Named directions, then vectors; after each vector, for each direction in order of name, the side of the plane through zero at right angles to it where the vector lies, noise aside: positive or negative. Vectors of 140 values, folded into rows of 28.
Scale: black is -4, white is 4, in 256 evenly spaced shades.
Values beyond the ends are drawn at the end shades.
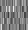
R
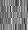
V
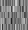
positive, negative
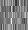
negative, positive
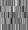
positive, negative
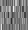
positive, negative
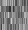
negative, positive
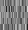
negative, negative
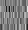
negative, negative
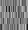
negative, negative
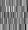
positive, positive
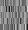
negative, negative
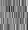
negative, negative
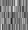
positive, negative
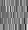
positive, positive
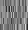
negative, negative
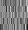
negative, negative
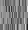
negative, negative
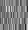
positive, positive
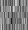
positive, negative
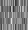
negative, positive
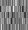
positive, negative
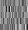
negative, negative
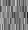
positive, negative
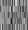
positive, negative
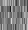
negative, positive
